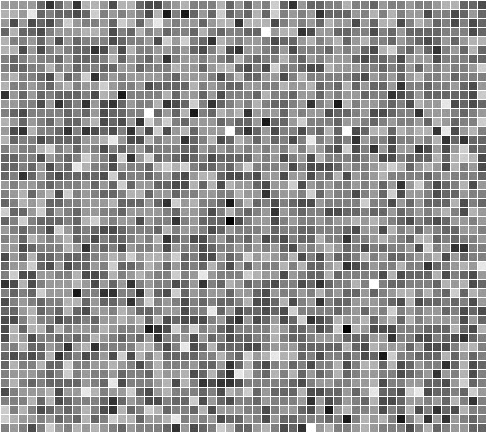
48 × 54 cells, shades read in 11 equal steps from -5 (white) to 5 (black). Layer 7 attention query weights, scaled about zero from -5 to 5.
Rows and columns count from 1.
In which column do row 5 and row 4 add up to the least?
30
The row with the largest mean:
38
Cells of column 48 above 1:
8
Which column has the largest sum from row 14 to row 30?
40
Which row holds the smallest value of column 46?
44
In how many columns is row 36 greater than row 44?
27
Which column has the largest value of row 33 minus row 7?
13
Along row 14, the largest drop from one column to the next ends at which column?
17
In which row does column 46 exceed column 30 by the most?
4
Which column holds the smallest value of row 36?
34
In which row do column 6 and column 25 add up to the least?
48
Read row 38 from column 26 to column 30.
2 1 1 0 0
